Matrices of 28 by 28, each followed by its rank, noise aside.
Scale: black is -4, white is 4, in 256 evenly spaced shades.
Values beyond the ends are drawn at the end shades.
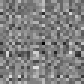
three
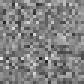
six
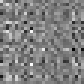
three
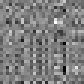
three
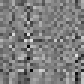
three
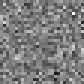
seven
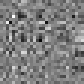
three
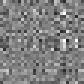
three
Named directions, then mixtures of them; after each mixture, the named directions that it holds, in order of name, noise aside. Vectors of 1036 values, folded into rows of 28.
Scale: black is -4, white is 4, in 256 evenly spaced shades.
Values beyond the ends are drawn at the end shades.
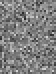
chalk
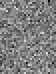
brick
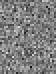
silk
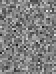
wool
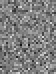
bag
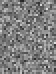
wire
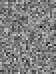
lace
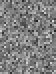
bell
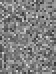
chalk.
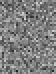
chalk.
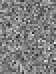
silk, wire.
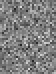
bag, bell.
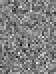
bag.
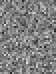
bell.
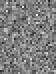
brick, lace.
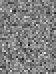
bag, silk.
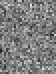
bag, chalk, wool.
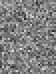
chalk.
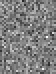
bell, chalk, silk.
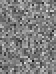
bag, chalk, wool.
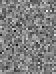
wool.
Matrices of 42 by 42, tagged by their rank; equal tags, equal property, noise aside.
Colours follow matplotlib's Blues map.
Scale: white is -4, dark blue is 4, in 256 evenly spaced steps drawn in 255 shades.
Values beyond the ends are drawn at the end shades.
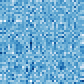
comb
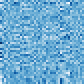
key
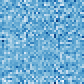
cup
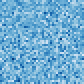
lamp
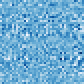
comb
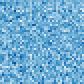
cup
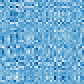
key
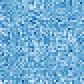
cup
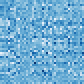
key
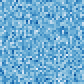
lamp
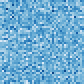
lamp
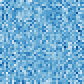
comb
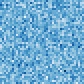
lamp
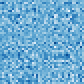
comb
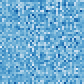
cup
